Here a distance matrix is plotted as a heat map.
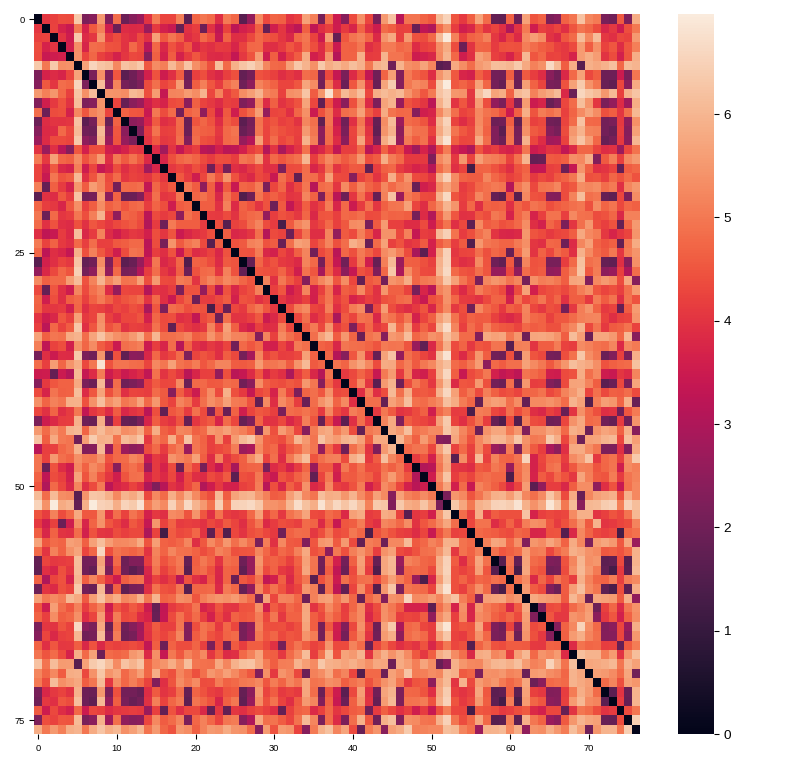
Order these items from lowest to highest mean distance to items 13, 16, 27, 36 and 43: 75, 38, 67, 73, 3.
73, 75, 38, 67, 3
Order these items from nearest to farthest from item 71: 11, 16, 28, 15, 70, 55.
15, 16, 55, 11, 28, 70
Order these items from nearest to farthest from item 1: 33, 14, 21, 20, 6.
21, 14, 33, 6, 20
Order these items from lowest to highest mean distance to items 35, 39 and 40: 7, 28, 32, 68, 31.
7, 32, 31, 28, 68
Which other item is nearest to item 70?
41
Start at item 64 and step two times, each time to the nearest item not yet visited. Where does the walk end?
63
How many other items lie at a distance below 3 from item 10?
5
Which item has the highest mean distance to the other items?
52
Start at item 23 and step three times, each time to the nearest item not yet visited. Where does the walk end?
2
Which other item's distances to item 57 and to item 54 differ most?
3
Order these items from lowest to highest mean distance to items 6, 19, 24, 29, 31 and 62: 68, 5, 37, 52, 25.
25, 68, 37, 5, 52
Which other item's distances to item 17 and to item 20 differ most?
33
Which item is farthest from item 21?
8
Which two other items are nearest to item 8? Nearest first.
68, 16
